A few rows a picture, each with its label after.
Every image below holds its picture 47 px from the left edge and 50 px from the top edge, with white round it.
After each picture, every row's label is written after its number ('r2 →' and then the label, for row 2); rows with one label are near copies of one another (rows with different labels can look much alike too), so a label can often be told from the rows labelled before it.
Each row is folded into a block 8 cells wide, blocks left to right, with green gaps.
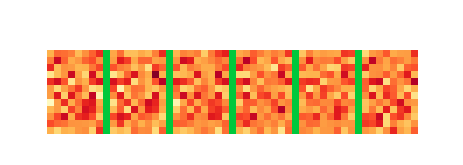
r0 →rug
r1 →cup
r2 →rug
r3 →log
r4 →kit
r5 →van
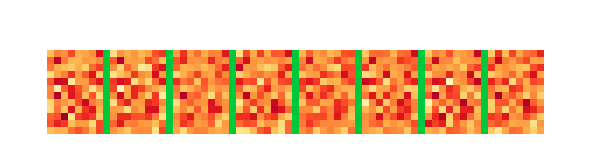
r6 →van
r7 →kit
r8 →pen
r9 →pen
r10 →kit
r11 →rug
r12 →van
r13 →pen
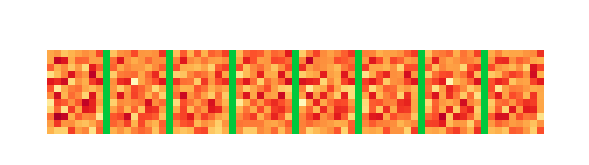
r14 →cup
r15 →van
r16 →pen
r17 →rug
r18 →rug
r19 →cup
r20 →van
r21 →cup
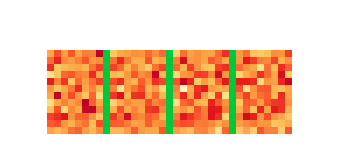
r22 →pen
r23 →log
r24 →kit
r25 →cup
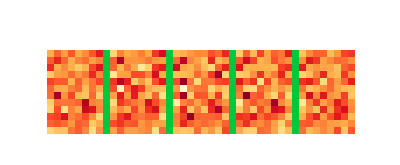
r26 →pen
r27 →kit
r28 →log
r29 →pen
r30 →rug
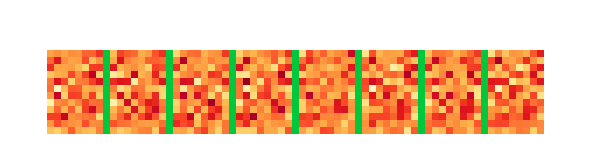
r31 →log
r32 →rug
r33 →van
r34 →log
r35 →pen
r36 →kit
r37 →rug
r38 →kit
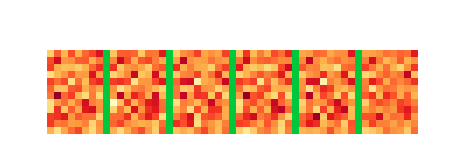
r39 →pen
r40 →rug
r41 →van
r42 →pen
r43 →van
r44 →log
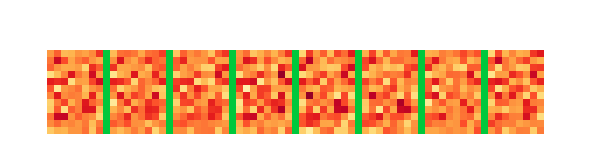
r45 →cup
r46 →rug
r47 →kit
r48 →cup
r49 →pen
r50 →pen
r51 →log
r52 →kit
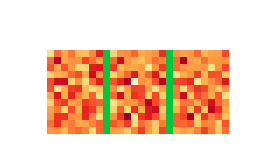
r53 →kit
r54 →van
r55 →van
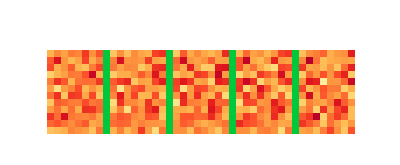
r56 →log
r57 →kit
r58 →kit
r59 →kit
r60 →van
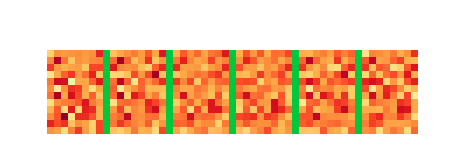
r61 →van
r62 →log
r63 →pen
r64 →pen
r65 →log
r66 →kit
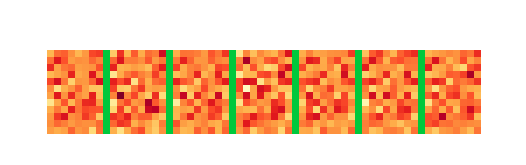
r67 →rug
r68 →pen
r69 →rug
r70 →kit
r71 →cup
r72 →rug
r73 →log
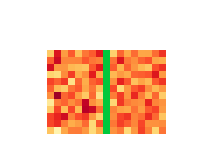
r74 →pen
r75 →kit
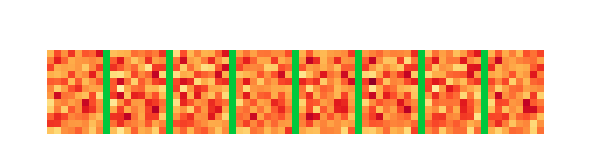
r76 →pen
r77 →log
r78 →kit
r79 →log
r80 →cup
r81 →log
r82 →kit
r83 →pen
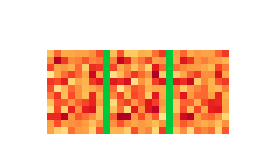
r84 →cup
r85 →cup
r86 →cup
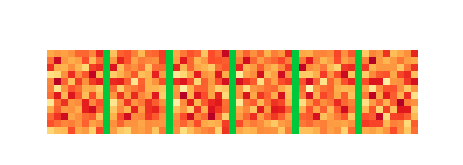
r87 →log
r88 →rug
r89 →rug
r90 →rug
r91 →log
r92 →van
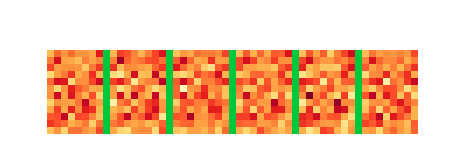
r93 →van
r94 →rug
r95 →log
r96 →pen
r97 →pen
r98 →van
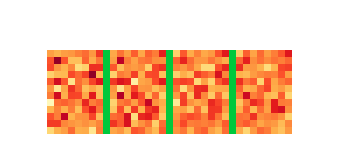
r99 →log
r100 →van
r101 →kit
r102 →pen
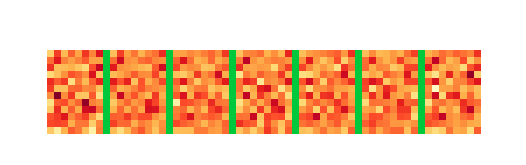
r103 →pen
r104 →pen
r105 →log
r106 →van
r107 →log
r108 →kit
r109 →log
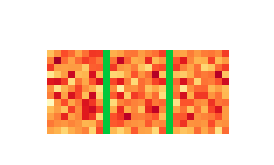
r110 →rug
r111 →log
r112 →log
